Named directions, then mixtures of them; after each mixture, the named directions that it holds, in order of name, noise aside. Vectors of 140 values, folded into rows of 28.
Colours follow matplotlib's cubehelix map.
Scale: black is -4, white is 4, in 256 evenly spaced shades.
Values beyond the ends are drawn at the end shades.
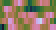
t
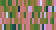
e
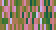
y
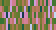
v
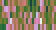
t, y.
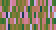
v.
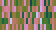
y.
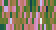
t, y.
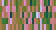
y.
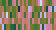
e.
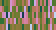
v.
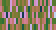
v.
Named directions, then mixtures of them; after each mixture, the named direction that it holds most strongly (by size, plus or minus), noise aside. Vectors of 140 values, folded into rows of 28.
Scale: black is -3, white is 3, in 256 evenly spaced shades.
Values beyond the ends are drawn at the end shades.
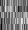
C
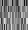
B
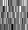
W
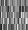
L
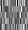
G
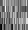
C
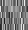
G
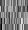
C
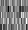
L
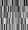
B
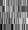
C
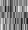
C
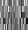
B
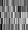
C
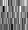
W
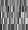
L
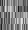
C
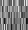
B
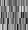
L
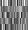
G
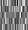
G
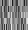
B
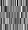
G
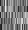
C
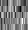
C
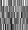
B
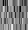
W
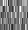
W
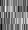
C
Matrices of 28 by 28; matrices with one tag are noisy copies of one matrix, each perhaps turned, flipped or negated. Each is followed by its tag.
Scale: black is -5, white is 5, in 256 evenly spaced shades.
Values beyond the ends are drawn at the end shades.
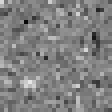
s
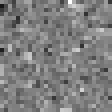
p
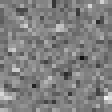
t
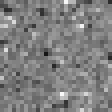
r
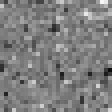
p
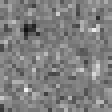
s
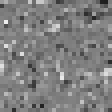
p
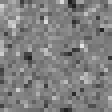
p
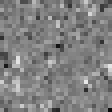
r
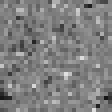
t
